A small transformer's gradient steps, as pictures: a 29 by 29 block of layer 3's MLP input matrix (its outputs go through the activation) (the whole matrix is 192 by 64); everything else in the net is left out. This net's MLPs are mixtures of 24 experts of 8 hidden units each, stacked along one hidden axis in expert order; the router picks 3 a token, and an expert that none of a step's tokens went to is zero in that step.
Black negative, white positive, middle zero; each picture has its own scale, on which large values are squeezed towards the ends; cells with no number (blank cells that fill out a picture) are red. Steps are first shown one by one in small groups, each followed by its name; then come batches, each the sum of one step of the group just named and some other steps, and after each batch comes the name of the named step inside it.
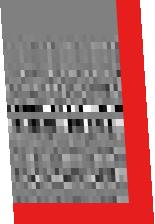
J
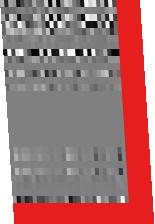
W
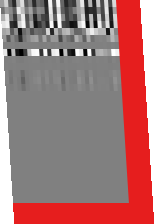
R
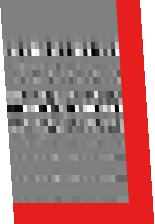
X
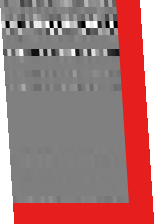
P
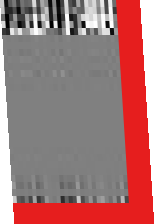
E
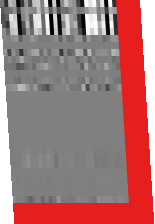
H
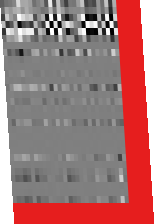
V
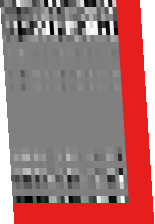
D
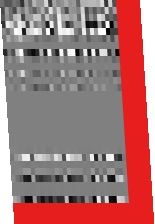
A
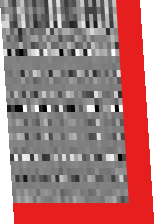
R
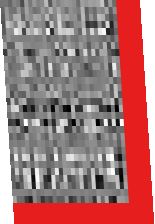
A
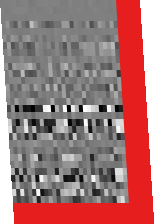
J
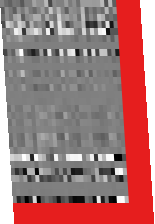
A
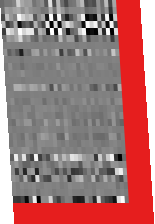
V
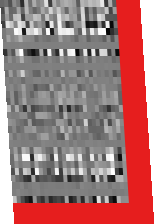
A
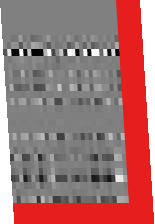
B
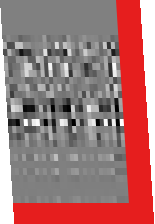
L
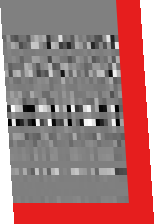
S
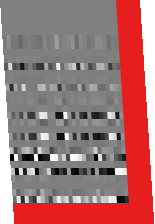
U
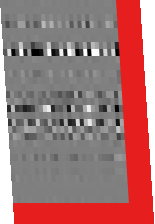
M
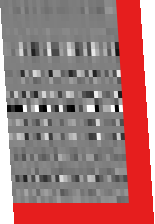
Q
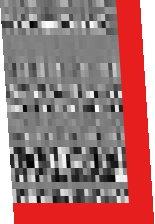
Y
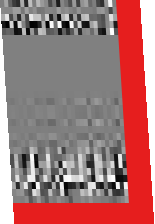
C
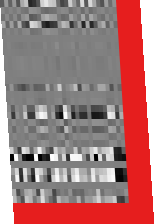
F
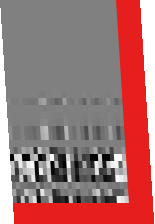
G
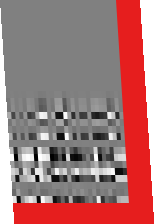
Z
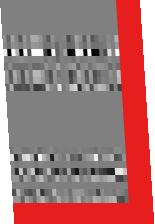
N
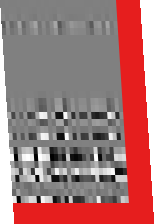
Z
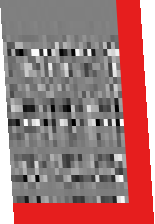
L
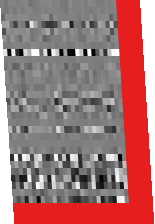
N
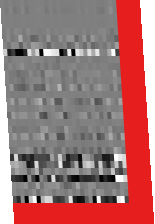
B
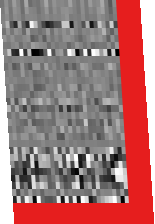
B
